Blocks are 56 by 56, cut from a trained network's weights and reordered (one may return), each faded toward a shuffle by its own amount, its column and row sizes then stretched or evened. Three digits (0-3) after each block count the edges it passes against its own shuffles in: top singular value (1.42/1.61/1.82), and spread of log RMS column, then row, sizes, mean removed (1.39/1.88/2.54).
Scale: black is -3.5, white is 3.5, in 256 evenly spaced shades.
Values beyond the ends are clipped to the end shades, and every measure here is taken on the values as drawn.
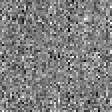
2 2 1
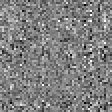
0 2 1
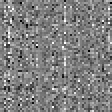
0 3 0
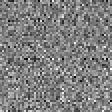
3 1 2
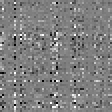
2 3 3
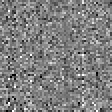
0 2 1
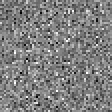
0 2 1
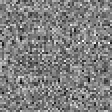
2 0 1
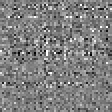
1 1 3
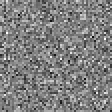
1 1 0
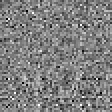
2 0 2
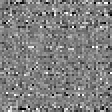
0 0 3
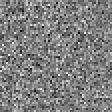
0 0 0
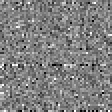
0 0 2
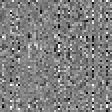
3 3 1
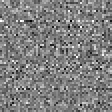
1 0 2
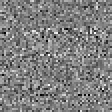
0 0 2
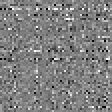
0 2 3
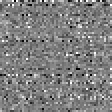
0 1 3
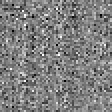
0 2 1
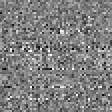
0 0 3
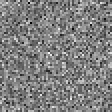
1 0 0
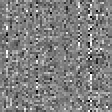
2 3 0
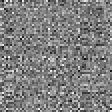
3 1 2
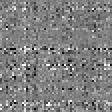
1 2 3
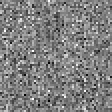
0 2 0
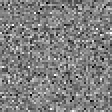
0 0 2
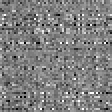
1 0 3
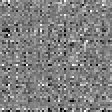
2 2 3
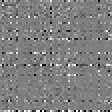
2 2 3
